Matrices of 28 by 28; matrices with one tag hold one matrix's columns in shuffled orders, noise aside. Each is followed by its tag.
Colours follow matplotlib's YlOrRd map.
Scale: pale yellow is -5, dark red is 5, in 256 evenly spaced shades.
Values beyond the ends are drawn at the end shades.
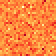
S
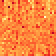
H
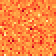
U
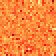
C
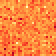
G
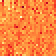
H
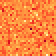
U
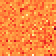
U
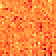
G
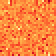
C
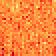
G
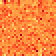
C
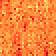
G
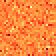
S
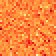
U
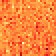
G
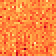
G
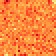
C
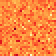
U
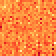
G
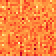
G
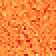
U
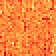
G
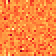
C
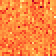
H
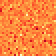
U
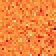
U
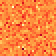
S
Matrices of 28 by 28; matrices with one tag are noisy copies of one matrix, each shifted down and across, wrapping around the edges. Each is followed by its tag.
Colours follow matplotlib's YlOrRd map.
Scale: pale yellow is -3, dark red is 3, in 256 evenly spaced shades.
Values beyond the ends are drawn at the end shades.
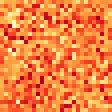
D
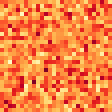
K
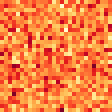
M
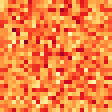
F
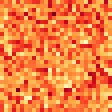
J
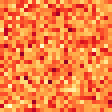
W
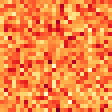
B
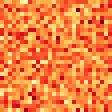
F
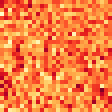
K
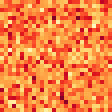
B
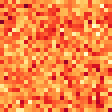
B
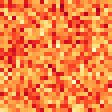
B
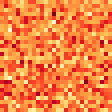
M
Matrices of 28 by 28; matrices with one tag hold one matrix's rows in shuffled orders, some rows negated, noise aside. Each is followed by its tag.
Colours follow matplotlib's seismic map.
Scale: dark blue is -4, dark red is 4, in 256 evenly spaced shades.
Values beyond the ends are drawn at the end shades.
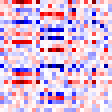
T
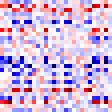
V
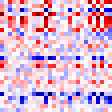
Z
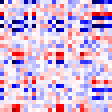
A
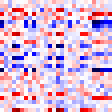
A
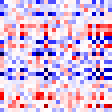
Z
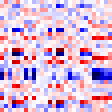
A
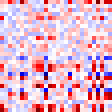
Z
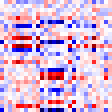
T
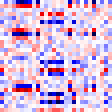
T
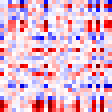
Z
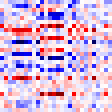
T
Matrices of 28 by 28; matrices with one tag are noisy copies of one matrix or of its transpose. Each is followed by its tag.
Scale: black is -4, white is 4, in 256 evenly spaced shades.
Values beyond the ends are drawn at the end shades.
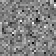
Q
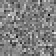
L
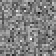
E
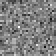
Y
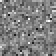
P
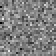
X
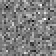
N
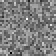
Y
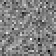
E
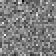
X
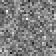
Y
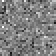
Y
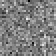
Y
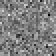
L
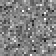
N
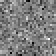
Y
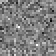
Y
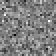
P
